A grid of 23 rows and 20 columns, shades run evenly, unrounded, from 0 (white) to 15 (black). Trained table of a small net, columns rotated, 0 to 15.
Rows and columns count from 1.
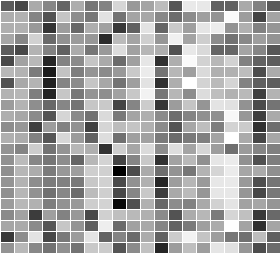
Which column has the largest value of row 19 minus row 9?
9
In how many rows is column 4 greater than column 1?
18
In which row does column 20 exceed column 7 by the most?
22
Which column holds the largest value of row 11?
19
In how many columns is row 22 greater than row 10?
11
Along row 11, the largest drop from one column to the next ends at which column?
5
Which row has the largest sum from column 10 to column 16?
13
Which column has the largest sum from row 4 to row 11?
4
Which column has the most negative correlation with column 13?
8
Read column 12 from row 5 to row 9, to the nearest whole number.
5 12 8 12 8
